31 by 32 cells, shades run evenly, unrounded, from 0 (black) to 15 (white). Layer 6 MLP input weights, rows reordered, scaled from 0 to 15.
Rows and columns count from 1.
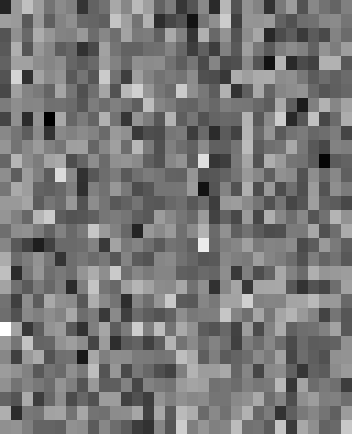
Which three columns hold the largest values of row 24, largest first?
1, 13, 15
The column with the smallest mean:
20
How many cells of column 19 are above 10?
4
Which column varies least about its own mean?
31
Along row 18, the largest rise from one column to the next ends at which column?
19
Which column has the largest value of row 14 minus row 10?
18
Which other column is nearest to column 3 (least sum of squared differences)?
7
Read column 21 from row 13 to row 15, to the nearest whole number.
6 8 9
